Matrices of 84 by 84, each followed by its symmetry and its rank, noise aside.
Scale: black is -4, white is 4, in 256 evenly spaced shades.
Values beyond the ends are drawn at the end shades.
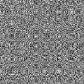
no symmetry, rank eight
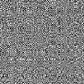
antisymmetric, rank eight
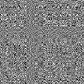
no symmetry, rank eight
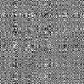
antisymmetric, rank six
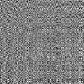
antisymmetric, rank six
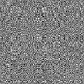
no symmetry, rank eight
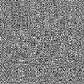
no symmetry, rank twelve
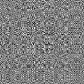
antisymmetric, rank eight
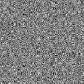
no symmetry, rank twelve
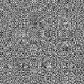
antisymmetric, rank eight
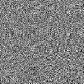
no symmetry, rank twelve
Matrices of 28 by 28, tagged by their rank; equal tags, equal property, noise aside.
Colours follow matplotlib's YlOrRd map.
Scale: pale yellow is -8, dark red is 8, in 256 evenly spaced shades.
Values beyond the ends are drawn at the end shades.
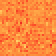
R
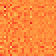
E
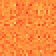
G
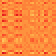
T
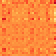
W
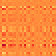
T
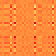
T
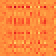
T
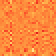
E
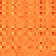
T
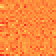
R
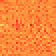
R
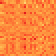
W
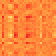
T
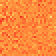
R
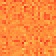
R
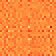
W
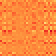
W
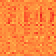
E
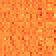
E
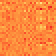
E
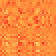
E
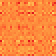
W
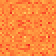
R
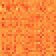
R
